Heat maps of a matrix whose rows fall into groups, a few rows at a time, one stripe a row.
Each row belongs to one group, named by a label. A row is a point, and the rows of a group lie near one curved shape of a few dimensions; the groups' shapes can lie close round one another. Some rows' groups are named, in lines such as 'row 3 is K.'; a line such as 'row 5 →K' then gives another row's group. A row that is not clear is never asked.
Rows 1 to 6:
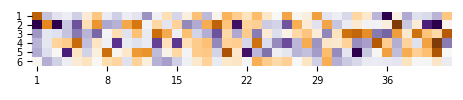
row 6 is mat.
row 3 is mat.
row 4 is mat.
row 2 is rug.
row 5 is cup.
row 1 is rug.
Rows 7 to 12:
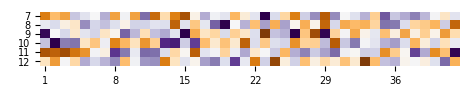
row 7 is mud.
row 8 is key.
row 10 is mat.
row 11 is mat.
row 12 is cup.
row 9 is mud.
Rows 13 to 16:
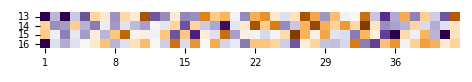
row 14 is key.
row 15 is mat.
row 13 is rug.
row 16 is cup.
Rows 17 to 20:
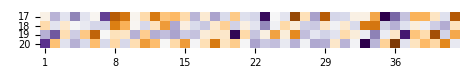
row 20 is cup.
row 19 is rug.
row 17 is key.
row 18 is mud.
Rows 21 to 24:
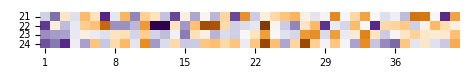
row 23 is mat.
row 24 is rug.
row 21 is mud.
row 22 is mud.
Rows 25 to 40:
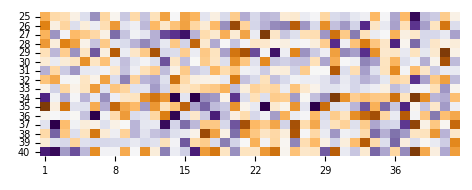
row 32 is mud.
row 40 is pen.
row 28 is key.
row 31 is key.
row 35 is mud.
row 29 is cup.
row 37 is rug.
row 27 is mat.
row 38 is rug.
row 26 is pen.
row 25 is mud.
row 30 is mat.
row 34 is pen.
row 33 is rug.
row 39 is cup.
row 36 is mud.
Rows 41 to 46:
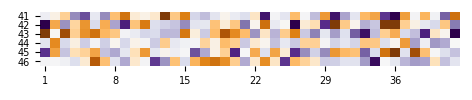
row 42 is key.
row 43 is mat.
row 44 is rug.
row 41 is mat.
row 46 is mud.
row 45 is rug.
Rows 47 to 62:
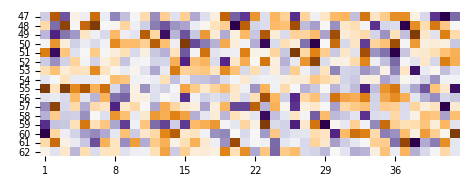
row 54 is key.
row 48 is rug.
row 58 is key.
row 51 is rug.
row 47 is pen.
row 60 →mat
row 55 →mat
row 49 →mat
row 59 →mud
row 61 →mud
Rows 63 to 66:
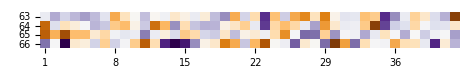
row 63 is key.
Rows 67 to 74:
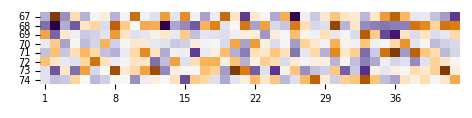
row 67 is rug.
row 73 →cup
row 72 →mud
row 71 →rug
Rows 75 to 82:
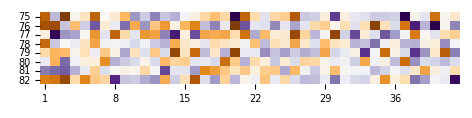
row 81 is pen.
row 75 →rug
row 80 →rug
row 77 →mat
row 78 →mud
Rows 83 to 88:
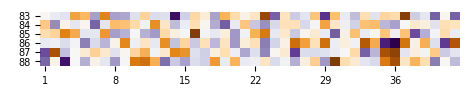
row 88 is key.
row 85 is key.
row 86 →mat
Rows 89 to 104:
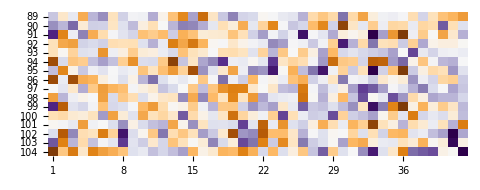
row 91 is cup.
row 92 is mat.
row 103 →cup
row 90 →key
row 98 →mat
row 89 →mat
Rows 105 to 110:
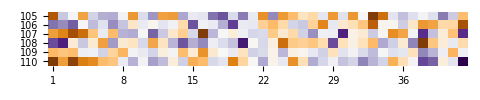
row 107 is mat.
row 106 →mat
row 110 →mat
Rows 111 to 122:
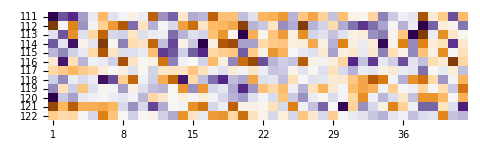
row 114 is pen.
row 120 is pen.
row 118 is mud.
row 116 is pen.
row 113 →rug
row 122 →mud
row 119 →cup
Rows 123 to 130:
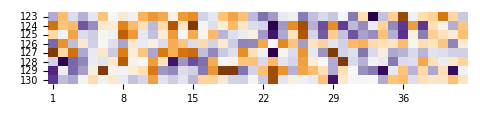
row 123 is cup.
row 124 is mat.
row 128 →mat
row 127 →mud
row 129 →pen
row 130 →mud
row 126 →cup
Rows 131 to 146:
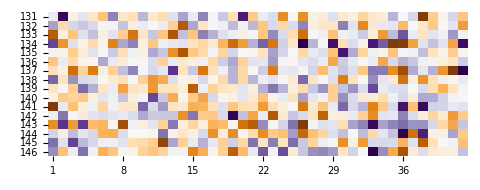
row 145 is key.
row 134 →key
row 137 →mat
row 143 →pen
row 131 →mud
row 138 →key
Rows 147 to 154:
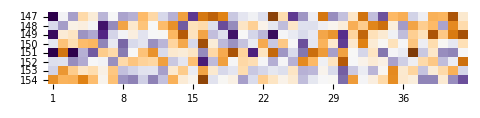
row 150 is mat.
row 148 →mud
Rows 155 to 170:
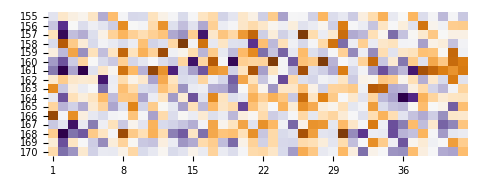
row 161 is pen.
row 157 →mat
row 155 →mud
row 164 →rug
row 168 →mat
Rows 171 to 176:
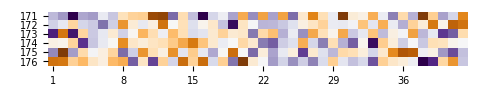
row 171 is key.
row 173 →rug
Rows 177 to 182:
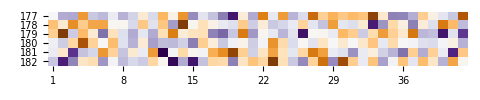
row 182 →mat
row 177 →key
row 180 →mat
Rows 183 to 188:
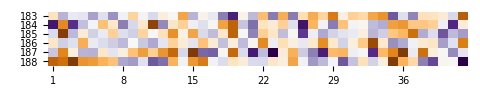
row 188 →mat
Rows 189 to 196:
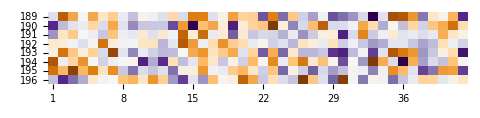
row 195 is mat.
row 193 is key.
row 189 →key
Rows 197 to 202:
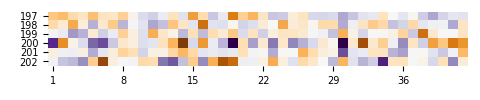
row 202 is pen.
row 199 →pen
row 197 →mat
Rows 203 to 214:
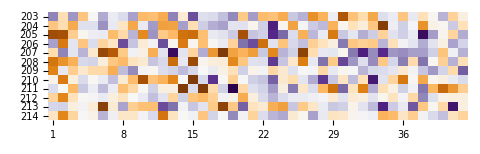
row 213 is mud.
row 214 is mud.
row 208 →mat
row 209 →mat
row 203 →key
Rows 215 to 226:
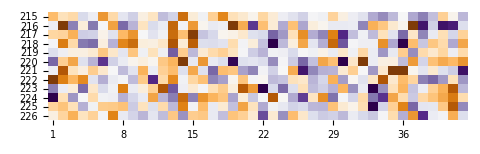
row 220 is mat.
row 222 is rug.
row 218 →mat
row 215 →mud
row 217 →mat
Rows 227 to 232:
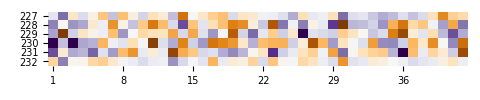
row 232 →mat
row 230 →rug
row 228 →key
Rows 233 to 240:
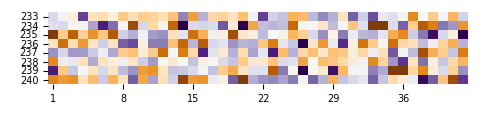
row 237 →key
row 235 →mat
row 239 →key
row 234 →mud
